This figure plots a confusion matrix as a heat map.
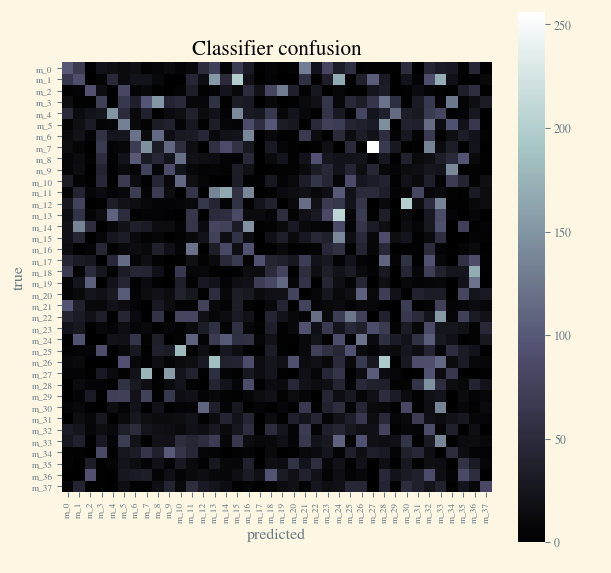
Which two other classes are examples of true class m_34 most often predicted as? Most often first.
m_9, m_3
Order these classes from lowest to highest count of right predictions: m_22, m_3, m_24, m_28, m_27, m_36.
m_28, m_36, m_3, m_24, m_27, m_22
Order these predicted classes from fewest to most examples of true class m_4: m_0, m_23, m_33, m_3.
m_3, m_0, m_23, m_33
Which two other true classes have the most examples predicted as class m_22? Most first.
m_8, m_25
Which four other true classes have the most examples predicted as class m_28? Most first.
m_26, m_5, m_3, m_17
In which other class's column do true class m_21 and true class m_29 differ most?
m_0
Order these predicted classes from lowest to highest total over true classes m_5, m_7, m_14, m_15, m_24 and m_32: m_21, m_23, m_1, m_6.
m_21, m_23, m_6, m_1
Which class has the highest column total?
m_32
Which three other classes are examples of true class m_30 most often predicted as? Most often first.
m_33, m_12, m_21
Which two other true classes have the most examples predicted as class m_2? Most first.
m_19, m_36
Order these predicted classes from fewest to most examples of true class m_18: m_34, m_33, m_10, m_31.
m_31, m_34, m_33, m_10
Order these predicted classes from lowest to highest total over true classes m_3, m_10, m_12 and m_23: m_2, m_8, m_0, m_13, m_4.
m_2, m_4, m_0, m_13, m_8
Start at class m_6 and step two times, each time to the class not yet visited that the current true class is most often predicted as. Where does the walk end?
m_11
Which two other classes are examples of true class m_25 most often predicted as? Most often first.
m_10, m_3
